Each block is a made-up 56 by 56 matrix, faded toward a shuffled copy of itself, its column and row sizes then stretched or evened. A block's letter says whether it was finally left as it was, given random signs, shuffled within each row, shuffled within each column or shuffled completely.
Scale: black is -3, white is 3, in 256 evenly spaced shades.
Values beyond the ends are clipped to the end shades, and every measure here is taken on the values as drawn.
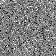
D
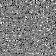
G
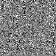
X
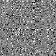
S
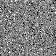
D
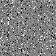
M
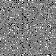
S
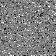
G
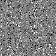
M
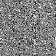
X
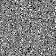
M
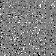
X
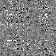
X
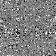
X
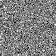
D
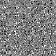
S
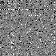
X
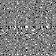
S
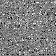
G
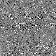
G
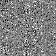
M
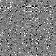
S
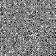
S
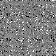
X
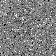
D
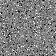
D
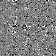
X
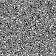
D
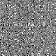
S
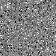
M
